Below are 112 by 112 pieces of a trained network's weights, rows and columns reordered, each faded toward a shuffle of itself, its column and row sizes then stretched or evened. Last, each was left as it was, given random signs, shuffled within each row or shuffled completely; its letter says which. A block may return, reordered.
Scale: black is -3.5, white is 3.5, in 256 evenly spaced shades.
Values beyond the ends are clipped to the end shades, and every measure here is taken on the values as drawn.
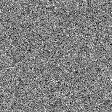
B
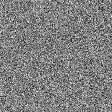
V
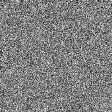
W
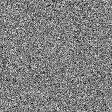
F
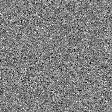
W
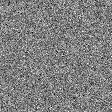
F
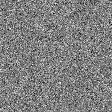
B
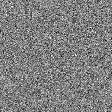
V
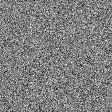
F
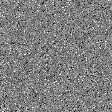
W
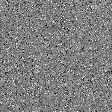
W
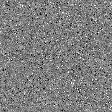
W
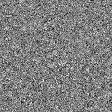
V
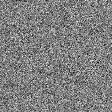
W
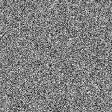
V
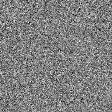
W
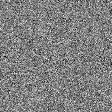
W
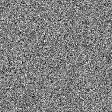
V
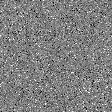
B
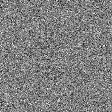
W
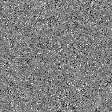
V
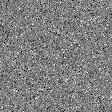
F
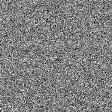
W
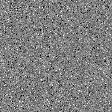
W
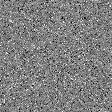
F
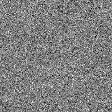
V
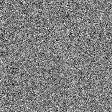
W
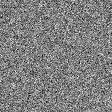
F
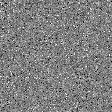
V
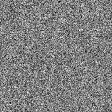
V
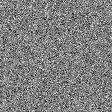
F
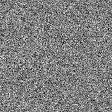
V
